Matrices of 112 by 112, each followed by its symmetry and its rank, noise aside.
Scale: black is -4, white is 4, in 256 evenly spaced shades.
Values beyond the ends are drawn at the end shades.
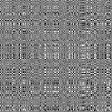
no symmetry, rank two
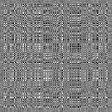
antisymmetric, rank two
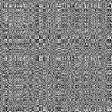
no symmetry, rank three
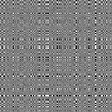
symmetric, rank one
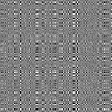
no symmetry, rank one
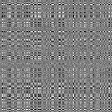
no symmetry, rank one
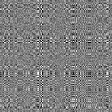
no symmetry, rank two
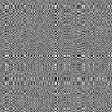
symmetric, rank one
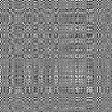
symmetric, rank two
